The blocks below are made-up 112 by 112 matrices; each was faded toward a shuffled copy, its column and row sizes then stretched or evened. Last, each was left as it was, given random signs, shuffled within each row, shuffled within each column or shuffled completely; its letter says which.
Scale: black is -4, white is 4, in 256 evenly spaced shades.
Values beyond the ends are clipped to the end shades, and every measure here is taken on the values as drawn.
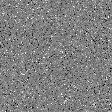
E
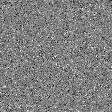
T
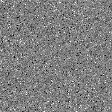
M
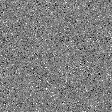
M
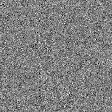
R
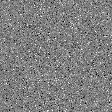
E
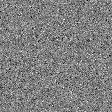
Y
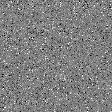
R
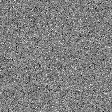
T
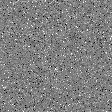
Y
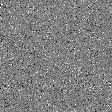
M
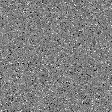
T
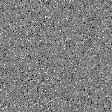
R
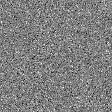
E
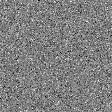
E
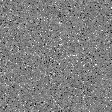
E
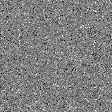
R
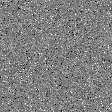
T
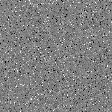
E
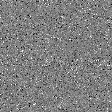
M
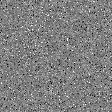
E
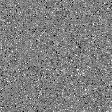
R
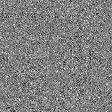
R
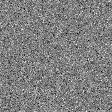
Y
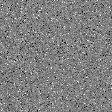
M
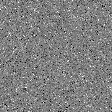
Y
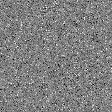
E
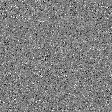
T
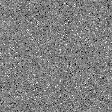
R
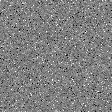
Y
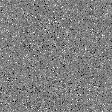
M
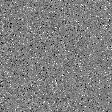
E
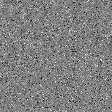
T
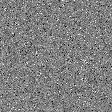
Y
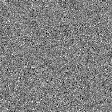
R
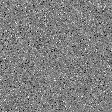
Y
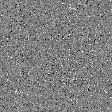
R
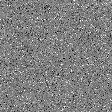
T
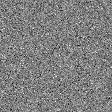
T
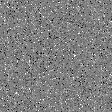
E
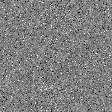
E
